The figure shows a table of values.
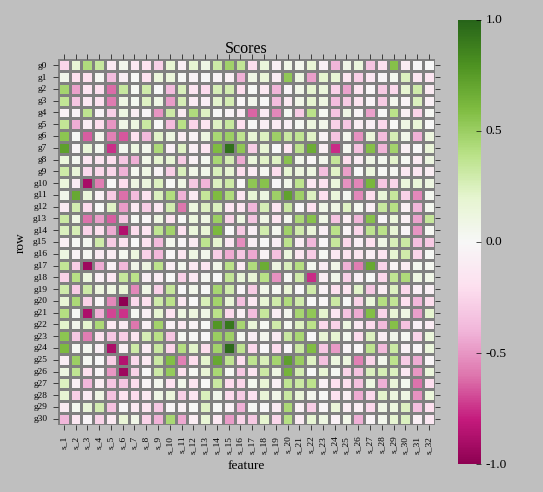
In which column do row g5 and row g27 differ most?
s_31
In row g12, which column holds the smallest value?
s_11
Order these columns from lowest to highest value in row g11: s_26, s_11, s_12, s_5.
s_26, s_11, s_5, s_12
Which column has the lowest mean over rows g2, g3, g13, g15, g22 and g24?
s_5
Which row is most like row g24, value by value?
g7
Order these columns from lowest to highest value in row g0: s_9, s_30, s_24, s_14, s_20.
s_24, s_9, s_30, s_20, s_14
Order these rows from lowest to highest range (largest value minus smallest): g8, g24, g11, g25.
g8, g11, g25, g24
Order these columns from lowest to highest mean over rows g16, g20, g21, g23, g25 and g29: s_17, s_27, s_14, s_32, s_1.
s_17, s_32, s_27, s_1, s_14
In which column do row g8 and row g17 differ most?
s_3
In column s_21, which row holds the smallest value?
g4
